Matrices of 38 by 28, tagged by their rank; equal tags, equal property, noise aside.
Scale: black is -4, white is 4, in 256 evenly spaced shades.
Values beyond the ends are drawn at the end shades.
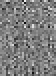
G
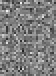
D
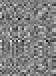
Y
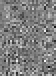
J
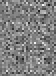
J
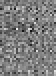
J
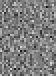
D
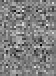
J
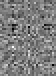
G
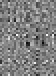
Y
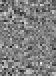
D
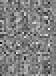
J
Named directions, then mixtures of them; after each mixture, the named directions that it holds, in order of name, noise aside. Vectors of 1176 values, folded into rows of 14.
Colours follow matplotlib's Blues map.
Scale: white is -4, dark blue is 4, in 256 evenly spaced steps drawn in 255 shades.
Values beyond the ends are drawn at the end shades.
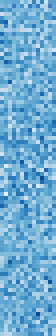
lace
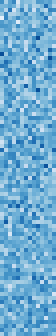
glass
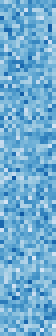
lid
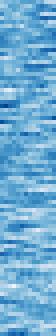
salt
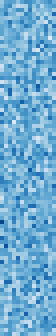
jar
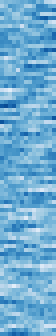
salt.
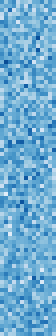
glass, lace.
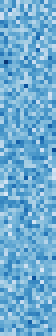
glass, lace.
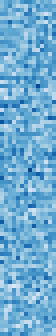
jar, salt.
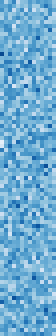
glass, lid.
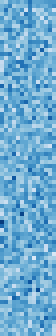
jar, lid.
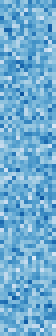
lid.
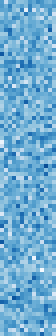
glass, lid.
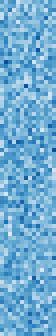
glass, lace.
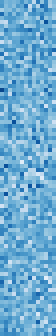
jar, lace.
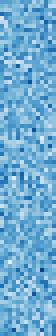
lace, lid.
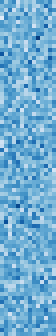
glass.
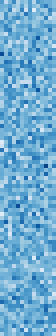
glass, lid.
